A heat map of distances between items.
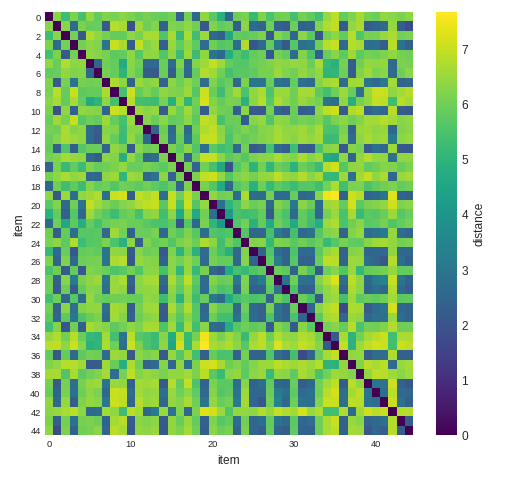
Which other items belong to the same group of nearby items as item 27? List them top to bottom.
2, 4, 20, 21, 30, 33
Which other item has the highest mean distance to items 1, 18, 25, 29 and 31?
35
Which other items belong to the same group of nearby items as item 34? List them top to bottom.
9, 35
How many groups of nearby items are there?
7
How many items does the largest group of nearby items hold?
19
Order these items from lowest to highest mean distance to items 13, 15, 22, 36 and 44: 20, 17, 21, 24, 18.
17, 18, 21, 24, 20
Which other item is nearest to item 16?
22
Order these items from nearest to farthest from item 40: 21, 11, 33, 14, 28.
14, 28, 21, 33, 11
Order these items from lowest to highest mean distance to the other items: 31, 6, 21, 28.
31, 28, 21, 6
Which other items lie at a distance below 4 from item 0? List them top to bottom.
16, 18, 22
